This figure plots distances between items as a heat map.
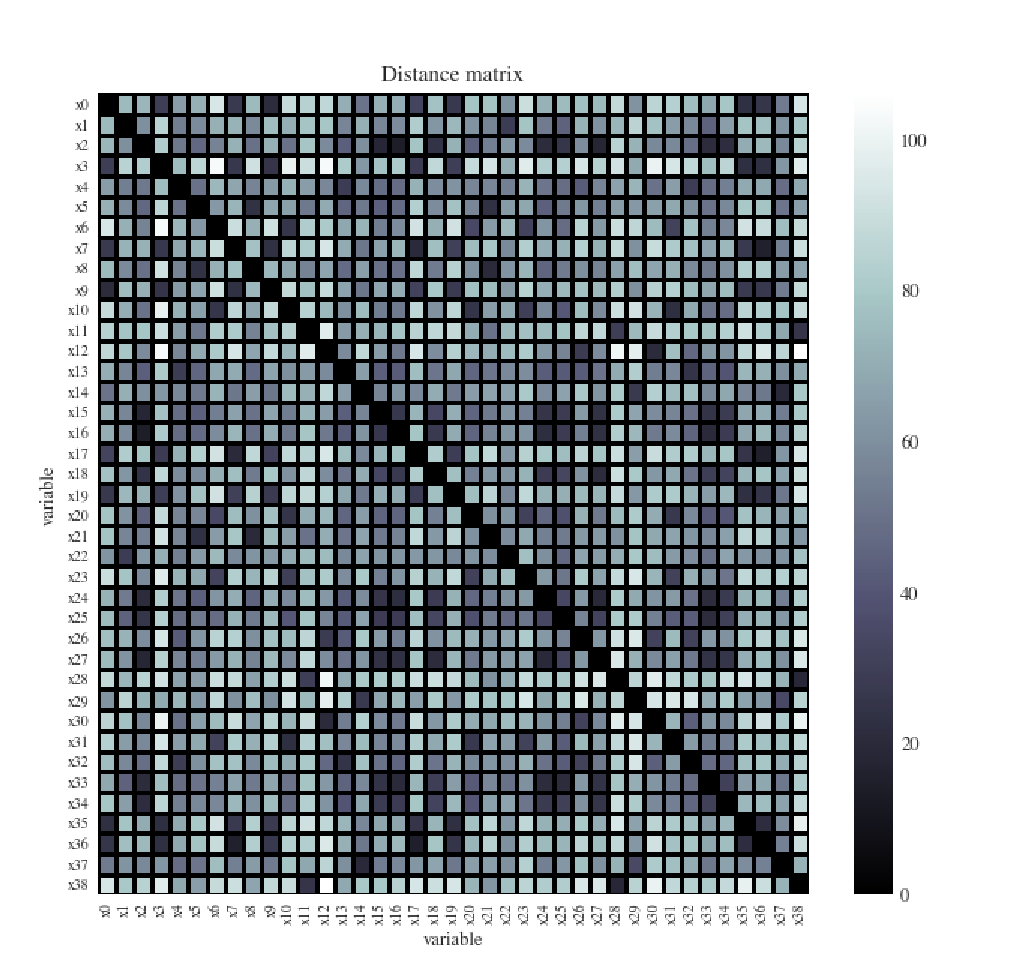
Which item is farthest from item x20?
x3
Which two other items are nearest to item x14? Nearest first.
x37, x29
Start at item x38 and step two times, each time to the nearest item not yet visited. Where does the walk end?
x11
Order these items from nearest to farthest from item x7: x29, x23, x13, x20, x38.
x29, x13, x20, x23, x38
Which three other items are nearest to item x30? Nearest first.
x12, x26, x32
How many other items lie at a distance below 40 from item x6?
4
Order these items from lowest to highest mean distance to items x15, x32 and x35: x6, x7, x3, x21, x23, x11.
x7, x3, x21, x23, x6, x11
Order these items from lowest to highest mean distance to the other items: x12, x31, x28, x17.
x31, x17, x12, x28
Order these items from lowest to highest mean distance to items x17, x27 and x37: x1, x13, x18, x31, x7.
x7, x18, x13, x1, x31
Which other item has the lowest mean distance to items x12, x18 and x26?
x30
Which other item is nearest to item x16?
x2
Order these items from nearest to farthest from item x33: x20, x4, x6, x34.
x34, x20, x4, x6
